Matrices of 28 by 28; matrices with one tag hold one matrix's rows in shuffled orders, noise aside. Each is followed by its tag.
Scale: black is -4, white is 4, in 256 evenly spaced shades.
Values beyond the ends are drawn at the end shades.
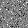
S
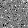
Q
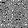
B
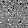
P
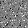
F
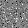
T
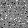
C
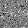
Q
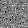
F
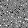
S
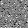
C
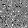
B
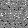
C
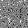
P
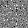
T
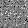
C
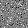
S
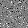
S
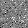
F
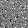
F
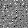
T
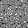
C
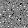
P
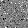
Q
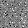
F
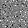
F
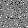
S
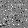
B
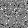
C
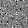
T
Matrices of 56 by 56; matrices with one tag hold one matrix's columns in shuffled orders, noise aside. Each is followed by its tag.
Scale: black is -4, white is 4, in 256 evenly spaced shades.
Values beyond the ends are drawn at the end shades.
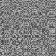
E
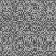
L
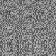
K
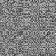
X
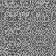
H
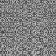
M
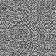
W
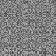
M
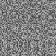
K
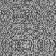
K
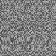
L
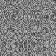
K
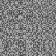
K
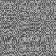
L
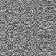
W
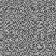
W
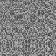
K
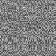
L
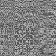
E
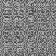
X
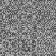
K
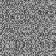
K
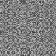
M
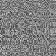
E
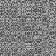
X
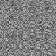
W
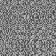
K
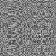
E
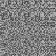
H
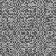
X
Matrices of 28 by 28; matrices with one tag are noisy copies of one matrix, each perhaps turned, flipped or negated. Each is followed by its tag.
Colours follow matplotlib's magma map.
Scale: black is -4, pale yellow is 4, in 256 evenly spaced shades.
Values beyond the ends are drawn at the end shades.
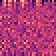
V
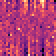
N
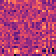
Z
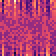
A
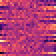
A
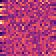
V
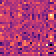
Z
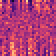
N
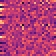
V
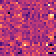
Z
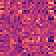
Z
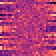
A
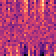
N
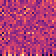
V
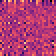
V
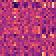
Z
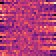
A
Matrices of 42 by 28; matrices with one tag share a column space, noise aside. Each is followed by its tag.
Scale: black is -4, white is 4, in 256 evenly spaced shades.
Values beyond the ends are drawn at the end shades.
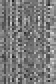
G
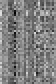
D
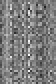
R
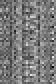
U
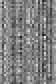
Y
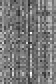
D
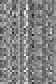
R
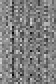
G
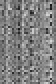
R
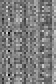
G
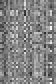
D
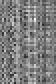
G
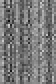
Y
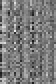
D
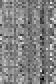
Y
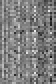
G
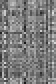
D
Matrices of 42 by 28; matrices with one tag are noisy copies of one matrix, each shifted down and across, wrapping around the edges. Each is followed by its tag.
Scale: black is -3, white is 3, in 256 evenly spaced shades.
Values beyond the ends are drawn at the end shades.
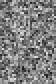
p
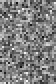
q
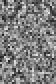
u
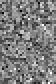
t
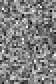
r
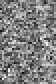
p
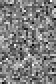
t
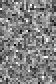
q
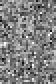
q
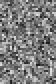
q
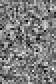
t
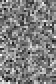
p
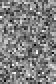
p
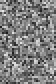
t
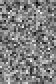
t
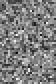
t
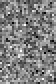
q
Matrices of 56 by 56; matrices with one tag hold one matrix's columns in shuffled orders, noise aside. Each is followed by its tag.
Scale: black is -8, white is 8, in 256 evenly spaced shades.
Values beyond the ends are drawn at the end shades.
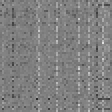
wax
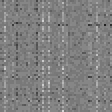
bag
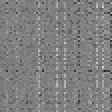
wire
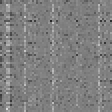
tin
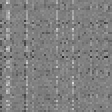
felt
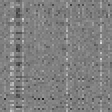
wax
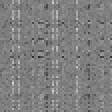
felt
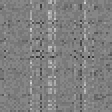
felt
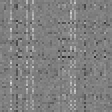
felt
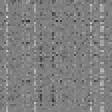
tin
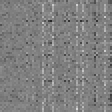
tin
